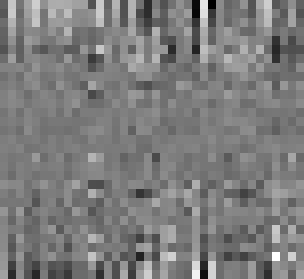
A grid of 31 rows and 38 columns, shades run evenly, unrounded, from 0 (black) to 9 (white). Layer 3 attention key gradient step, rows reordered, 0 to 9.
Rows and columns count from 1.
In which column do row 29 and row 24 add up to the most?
35
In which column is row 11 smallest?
12
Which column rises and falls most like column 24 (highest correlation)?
9
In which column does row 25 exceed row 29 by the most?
18
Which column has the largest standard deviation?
25
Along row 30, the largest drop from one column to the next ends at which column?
26
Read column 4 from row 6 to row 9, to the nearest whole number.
5 5 4 5
